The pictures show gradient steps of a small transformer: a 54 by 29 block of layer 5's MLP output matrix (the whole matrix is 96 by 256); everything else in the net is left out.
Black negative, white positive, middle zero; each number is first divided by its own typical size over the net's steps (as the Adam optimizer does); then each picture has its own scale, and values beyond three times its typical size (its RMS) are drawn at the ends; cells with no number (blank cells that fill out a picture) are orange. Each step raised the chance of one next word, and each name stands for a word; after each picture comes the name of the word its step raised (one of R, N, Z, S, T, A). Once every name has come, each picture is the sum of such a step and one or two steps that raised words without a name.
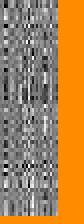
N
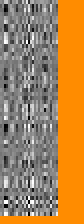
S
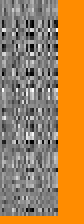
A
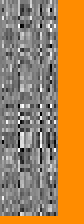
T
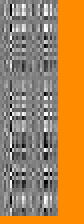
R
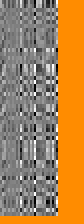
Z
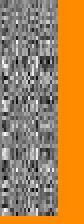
Z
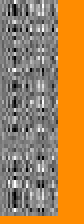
R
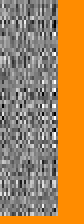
T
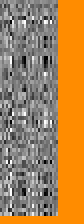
T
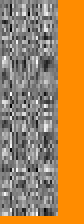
R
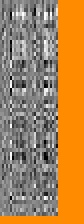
T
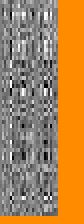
A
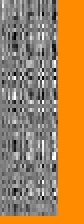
A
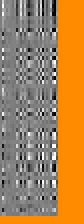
R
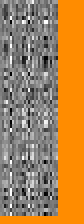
R
